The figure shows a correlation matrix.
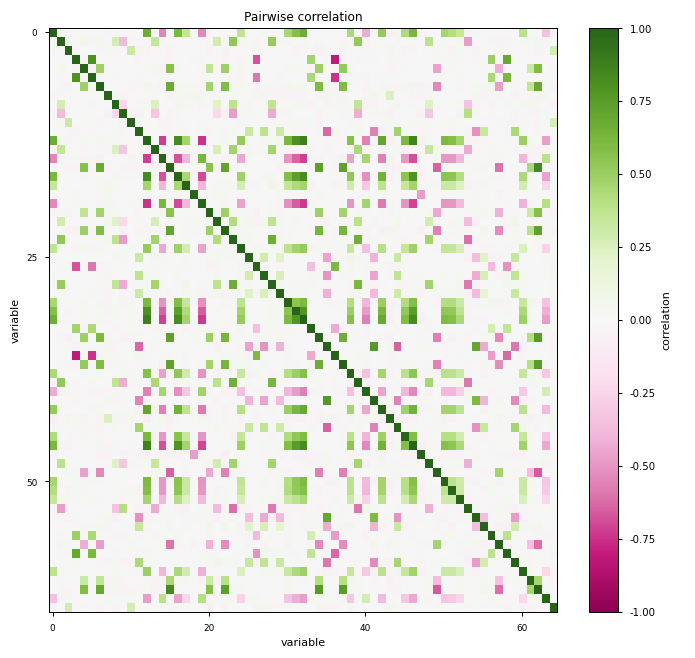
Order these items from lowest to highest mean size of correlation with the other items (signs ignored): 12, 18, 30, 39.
18, 39, 30, 12
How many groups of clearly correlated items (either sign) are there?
8
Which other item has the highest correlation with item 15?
62
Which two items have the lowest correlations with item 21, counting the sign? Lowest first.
53, 9
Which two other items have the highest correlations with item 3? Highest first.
5, 58
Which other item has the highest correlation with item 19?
14
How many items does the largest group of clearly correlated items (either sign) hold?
20
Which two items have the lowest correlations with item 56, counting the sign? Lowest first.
36, 26
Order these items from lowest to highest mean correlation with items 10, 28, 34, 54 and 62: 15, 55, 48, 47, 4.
55, 47, 48, 4, 15
